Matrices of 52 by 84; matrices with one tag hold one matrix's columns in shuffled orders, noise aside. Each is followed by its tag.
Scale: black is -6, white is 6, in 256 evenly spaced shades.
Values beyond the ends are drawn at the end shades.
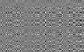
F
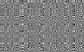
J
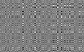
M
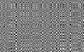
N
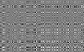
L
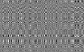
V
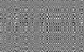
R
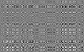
L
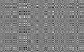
M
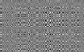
F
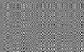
N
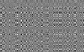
F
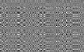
F
